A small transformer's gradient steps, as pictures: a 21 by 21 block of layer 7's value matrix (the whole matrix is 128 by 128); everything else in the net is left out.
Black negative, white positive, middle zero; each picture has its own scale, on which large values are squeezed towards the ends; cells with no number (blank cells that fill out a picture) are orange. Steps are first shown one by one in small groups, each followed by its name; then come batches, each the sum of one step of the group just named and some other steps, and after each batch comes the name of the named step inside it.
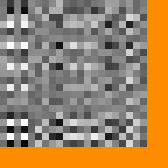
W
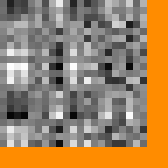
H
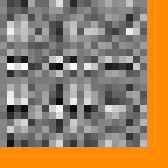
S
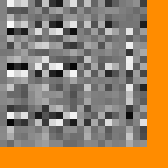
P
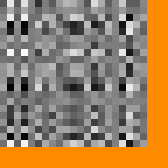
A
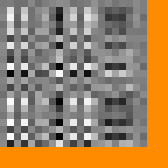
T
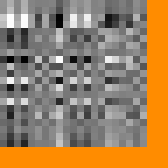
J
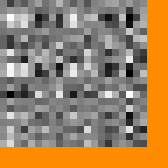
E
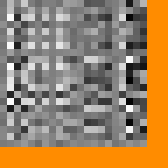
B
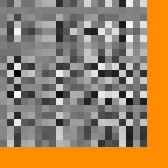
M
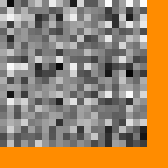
E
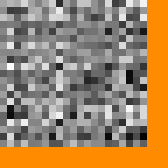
B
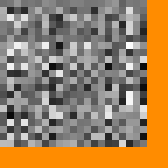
W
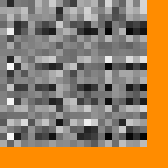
T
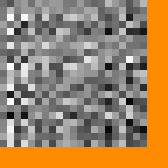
B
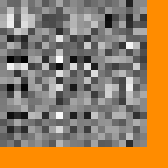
J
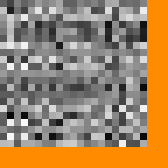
W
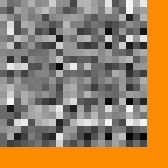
S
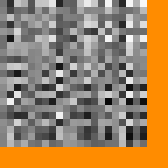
M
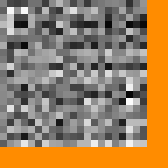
T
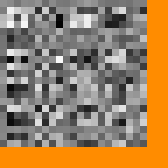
J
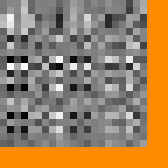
J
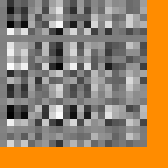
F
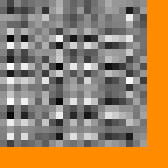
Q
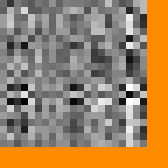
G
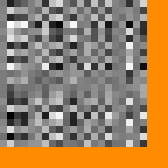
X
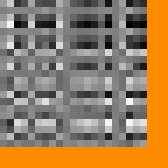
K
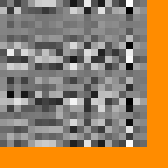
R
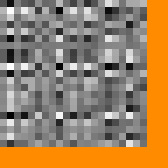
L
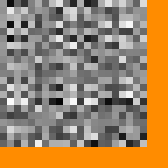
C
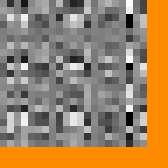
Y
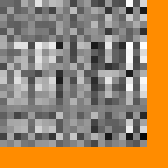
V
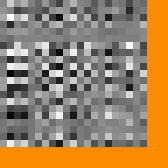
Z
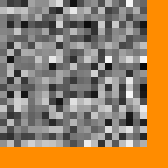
R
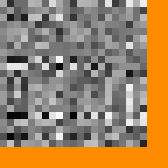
X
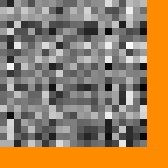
L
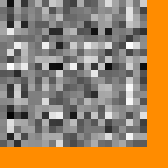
F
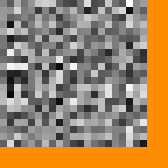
R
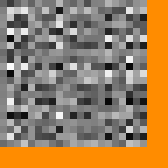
L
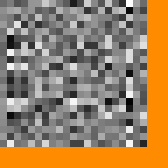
R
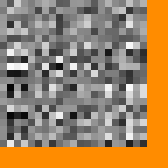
Z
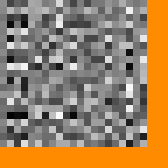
C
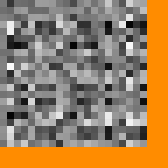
G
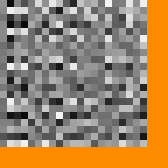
C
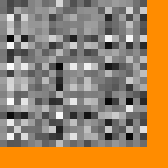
Q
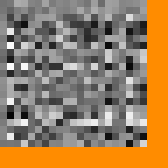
Q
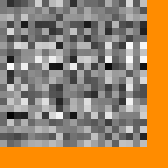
V
